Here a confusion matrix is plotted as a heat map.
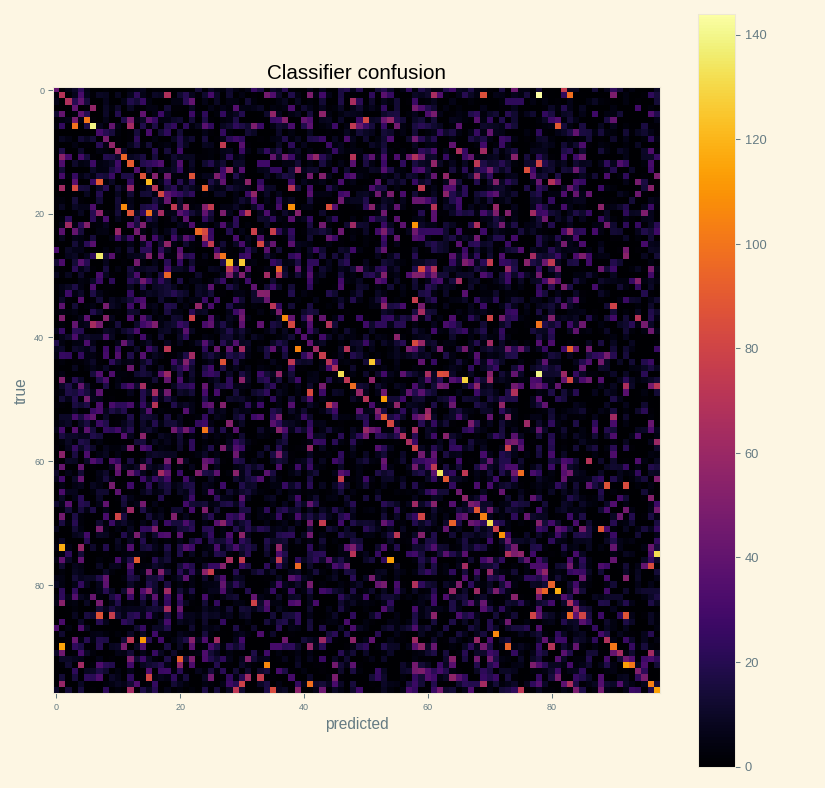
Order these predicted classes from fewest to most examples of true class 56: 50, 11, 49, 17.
17, 49, 11, 50
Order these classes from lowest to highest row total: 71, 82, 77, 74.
82, 71, 77, 74
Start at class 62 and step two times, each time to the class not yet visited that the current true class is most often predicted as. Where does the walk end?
97
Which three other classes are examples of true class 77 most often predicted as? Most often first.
39, 96, 66
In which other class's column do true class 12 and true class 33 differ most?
68
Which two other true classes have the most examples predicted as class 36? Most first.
29, 76
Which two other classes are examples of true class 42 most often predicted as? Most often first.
39, 83
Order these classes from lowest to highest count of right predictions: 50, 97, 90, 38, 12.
50, 38, 12, 90, 97
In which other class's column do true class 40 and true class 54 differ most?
76
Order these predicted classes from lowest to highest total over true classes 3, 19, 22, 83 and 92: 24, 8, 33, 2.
8, 33, 2, 24
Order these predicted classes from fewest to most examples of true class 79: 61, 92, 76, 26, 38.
61, 26, 76, 38, 92
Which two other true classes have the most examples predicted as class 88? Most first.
71, 19
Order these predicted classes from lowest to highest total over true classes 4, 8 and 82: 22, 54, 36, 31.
31, 36, 22, 54
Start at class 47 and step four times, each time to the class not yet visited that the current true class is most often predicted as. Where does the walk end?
58
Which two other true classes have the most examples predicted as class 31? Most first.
20, 95
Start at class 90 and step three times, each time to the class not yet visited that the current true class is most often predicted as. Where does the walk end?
25
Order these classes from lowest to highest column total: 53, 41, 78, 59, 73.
73, 59, 53, 41, 78
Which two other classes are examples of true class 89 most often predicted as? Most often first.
14, 12
